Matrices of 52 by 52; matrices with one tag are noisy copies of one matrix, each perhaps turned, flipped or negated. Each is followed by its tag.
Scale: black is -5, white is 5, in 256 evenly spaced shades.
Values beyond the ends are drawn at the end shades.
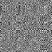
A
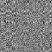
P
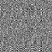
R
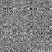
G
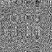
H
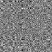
P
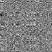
H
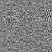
R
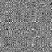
A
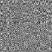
P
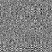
R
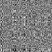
H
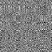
A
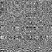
H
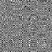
A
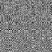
A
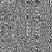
H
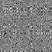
G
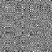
A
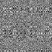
G
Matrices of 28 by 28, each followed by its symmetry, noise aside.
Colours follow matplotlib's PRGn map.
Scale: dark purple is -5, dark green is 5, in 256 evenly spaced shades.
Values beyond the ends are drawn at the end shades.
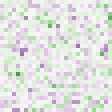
antisymmetric.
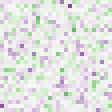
no symmetry.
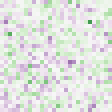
symmetric across the other diagonal.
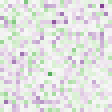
symmetric.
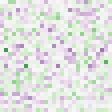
same after a half turn.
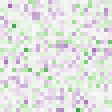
same after a half turn.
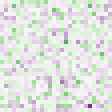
mirrored left to right.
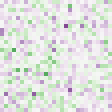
symmetric across the other diagonal.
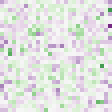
mirrored left to right.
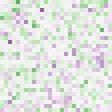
symmetric.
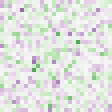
same after a half turn.
